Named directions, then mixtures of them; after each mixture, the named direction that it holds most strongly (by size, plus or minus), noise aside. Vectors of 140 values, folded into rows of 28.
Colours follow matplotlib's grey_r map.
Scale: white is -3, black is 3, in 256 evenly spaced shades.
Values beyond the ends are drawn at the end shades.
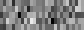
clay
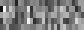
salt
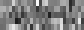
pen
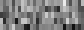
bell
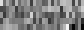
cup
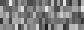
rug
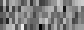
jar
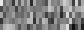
cup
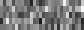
cup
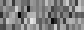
clay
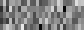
jar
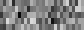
clay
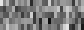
cup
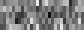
pen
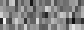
rug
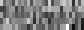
cup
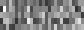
salt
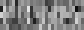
salt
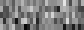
bell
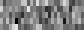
pen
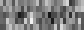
clay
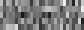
cup
